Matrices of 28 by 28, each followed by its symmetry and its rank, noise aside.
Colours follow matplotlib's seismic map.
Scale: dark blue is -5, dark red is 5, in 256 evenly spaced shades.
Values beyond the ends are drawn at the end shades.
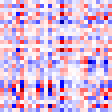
no symmetry, rank three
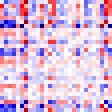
antisymmetric, rank two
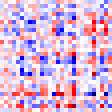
no symmetry, rank three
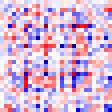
symmetric, rank three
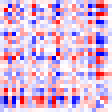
antisymmetric, rank two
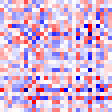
no symmetry, rank three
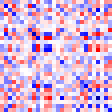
symmetric, rank three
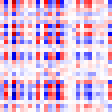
no symmetry, rank one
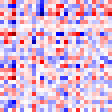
no symmetry, rank three
